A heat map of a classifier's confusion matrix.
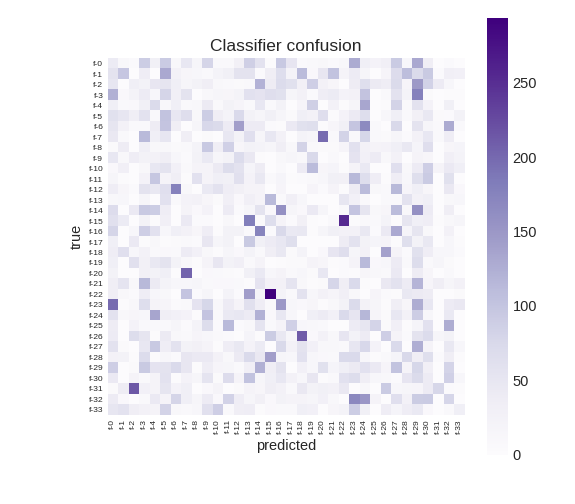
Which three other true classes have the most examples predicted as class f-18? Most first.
f-26, f-1, f-8
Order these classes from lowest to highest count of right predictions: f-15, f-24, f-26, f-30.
f-30, f-15, f-26, f-24
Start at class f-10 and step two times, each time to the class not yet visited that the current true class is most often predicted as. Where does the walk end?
f-24
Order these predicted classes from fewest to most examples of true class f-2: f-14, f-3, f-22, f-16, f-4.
f-22, f-3, f-4, f-16, f-14
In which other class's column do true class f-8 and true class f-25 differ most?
f-32
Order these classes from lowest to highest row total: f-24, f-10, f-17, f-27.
f-17, f-10, f-27, f-24
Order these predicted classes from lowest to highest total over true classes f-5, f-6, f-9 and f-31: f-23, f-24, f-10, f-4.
f-4, f-10, f-23, f-24
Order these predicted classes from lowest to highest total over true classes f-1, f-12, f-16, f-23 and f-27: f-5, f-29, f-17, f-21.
f-17, f-21, f-5, f-29
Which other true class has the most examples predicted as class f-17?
f-25
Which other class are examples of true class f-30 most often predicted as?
f-13
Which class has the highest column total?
f-29
